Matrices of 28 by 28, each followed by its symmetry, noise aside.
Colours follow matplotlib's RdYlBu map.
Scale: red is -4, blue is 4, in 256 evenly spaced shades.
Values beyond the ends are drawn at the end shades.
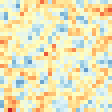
symmetric.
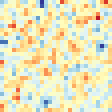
symmetric.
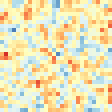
antisymmetric.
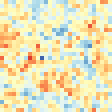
antisymmetric.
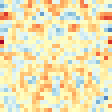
mirrored left to right.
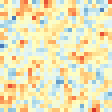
antisymmetric.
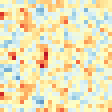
mirrored top to bottom.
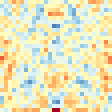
mirrored left to right.
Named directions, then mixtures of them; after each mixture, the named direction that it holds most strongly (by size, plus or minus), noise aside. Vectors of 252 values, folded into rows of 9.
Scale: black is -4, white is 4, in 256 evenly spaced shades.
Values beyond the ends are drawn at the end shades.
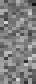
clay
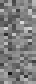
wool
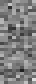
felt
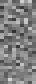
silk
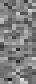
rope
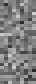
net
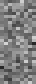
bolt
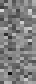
wool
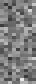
rope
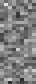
rope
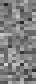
net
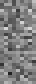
wool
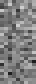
wool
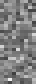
rope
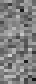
net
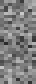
bolt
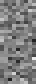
rope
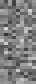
wool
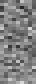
silk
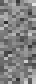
clay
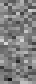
bolt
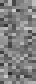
wool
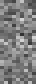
bolt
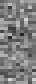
felt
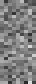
clay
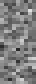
rope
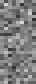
net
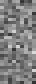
silk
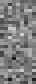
felt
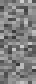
silk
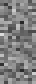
felt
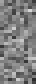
felt
